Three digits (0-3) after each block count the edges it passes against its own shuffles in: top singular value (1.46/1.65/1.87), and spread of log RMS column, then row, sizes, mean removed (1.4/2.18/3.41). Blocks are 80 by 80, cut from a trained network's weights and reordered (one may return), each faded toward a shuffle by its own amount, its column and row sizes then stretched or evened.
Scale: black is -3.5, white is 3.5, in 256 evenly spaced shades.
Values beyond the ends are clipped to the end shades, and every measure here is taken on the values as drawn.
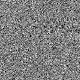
1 0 1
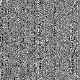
1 2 0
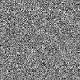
1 1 1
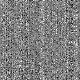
2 2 1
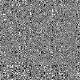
1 2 2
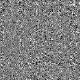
0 2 1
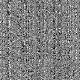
2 2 1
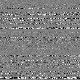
1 0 3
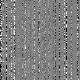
3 3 0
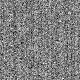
1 0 0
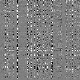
3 3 2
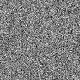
0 0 0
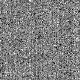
0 0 1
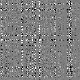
3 3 2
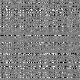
3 1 3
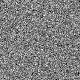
0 0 0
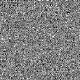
1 1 1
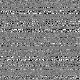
2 0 3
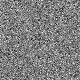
0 0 0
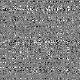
1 2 3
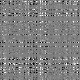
3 2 3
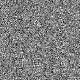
0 1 0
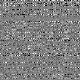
2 1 3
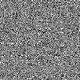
2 0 2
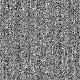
1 1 1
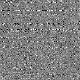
0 1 2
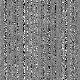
2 3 0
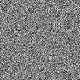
1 1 0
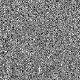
2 1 1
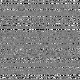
3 1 3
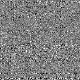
0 1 2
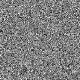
1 0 1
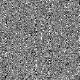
1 2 0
